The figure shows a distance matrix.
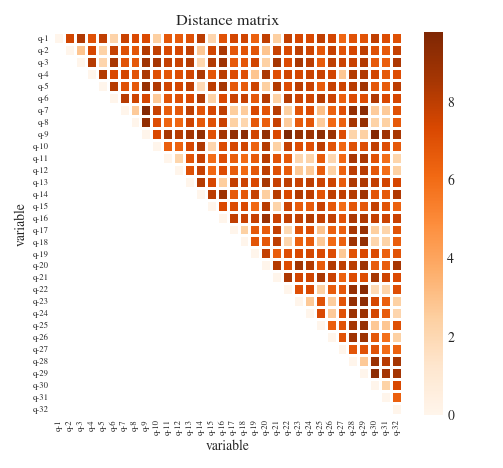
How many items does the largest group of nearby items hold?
8
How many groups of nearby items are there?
7
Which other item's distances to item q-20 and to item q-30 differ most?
q-22
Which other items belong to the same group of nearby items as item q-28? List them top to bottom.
q-9, q-29
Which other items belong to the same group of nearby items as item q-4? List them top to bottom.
q-19, q-27
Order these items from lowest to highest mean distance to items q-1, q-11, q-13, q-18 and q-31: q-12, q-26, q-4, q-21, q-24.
q-12, q-26, q-24, q-21, q-4
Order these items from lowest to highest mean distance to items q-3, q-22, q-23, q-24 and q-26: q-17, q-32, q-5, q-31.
q-32, q-31, q-17, q-5
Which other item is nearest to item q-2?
q-5
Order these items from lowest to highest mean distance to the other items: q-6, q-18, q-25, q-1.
q-18, q-25, q-1, q-6
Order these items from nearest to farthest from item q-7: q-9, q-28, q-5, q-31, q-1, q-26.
q-31, q-26, q-5, q-1, q-28, q-9
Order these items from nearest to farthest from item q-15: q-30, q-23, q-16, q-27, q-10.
q-10, q-27, q-23, q-16, q-30
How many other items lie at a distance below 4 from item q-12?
5
